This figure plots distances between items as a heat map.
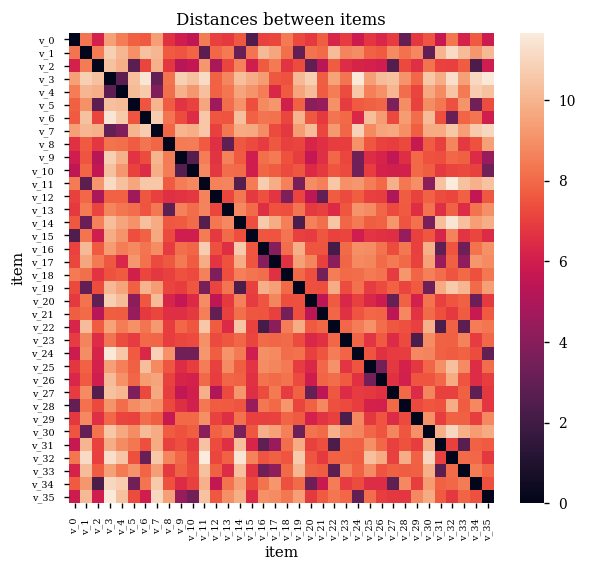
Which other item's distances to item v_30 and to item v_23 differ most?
v_29
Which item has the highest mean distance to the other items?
v_3
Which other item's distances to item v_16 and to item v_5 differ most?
v_22
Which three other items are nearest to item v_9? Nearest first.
v_10, v_24, v_35
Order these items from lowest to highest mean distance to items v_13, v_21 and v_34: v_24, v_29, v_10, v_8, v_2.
v_2, v_8, v_29, v_10, v_24
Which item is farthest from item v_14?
v_32
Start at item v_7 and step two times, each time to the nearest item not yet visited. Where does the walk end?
v_4
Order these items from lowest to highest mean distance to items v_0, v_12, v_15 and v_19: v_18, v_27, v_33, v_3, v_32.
v_27, v_18, v_33, v_32, v_3
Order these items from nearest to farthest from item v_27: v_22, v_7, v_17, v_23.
v_23, v_22, v_17, v_7
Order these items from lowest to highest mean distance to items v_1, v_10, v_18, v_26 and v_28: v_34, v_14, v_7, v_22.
v_14, v_34, v_22, v_7
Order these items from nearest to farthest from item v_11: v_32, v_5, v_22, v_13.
v_13, v_5, v_22, v_32
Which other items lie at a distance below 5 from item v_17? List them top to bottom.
v_16, v_22, v_31, v_33
